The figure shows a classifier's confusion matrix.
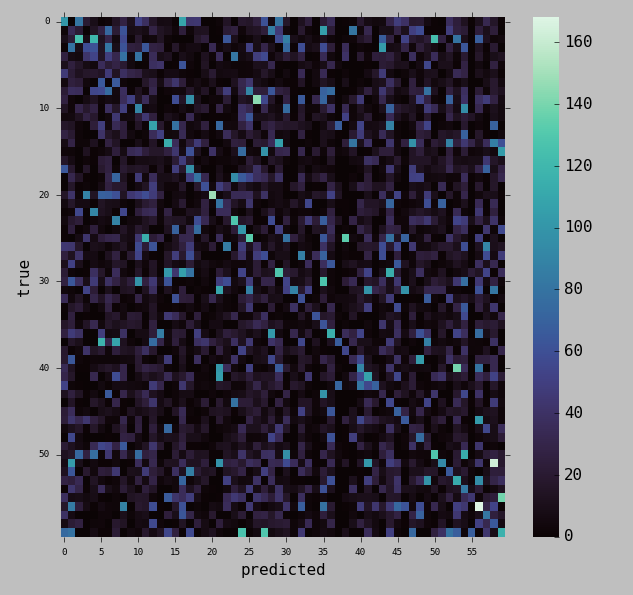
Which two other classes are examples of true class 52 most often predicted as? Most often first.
17, 1
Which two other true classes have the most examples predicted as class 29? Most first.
14, 0
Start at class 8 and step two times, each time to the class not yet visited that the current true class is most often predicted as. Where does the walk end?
38
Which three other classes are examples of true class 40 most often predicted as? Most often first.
53, 21, 56
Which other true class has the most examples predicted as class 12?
37
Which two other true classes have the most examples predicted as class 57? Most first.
26, 17
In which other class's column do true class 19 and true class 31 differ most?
46
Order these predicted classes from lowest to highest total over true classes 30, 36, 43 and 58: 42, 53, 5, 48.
42, 5, 48, 53
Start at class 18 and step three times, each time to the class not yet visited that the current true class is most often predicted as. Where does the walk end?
5
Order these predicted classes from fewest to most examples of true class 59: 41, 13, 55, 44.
13, 41, 44, 55
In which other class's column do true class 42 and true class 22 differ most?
4
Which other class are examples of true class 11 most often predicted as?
25
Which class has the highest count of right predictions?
56
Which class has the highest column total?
54
